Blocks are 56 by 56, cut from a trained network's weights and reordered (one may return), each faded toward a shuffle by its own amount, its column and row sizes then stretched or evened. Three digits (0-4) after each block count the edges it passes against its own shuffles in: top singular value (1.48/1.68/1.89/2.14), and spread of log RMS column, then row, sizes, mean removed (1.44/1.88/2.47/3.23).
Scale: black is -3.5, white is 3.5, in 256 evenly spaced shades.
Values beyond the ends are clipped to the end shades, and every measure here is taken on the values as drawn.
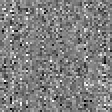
0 3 0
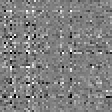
2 3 3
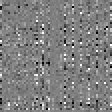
1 4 2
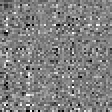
2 2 3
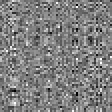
4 3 0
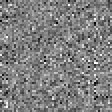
1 2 0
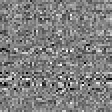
4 0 3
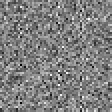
3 1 0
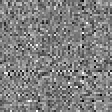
3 1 2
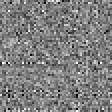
3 0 2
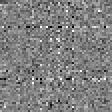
1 2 2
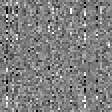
2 3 0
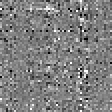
2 3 2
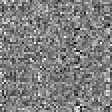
3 1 0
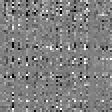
1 4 3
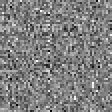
2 1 0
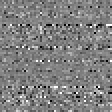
0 1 4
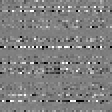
2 0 4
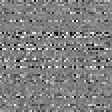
3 0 4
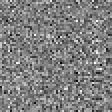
2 0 1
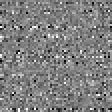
0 1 3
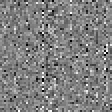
1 3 0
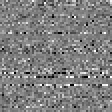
2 0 4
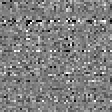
1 2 3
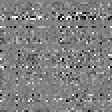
0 2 4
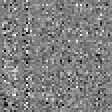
0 3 2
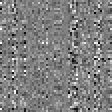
3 4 1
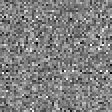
0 0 2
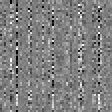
4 4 0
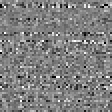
1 1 4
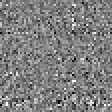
0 2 2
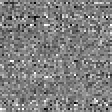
0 1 3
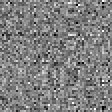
3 2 1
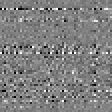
4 1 4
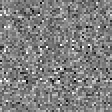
2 0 2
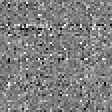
0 2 3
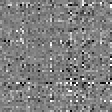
0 3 3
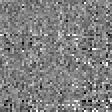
1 2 2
